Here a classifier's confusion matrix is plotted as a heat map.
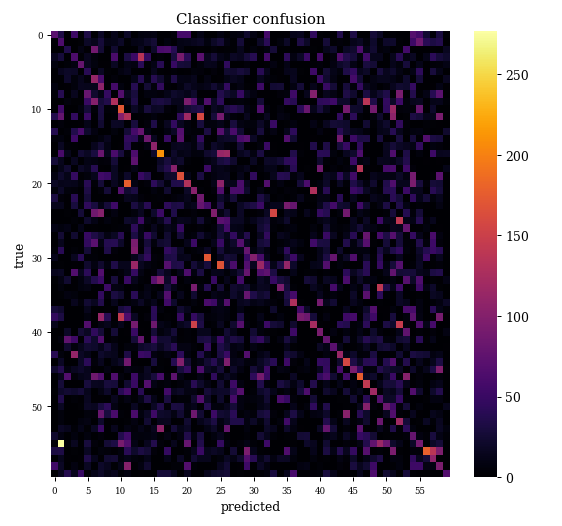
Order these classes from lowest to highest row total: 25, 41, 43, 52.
52, 25, 43, 41
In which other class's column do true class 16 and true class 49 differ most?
26
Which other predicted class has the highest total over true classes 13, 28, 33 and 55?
1
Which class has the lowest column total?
59
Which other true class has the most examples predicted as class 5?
8
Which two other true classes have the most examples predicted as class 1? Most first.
55, 11
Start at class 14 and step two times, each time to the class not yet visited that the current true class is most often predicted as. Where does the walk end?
3
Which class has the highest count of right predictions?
16
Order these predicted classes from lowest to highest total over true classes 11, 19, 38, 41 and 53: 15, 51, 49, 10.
49, 15, 51, 10
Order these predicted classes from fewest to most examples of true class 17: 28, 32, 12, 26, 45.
28, 32, 26, 45, 12
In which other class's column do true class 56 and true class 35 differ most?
57
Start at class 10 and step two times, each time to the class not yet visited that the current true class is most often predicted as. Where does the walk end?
44
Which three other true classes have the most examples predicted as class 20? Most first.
11, 9, 55
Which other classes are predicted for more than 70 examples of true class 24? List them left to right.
6, 7, 33, 44
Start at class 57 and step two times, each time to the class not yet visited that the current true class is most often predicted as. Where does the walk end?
12
